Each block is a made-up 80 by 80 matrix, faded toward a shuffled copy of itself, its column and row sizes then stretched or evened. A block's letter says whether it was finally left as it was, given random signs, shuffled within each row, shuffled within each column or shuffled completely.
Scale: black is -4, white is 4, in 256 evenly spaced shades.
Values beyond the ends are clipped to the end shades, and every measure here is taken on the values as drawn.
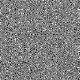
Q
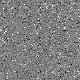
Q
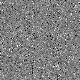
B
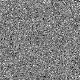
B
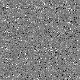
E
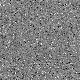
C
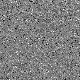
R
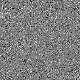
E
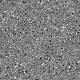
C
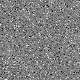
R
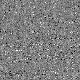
R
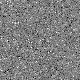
C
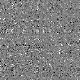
Q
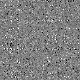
E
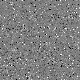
R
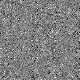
E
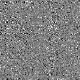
Q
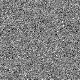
R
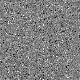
B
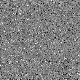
R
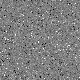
C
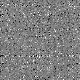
Q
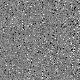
B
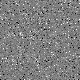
R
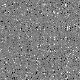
Q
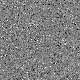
C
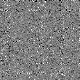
E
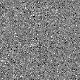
Q
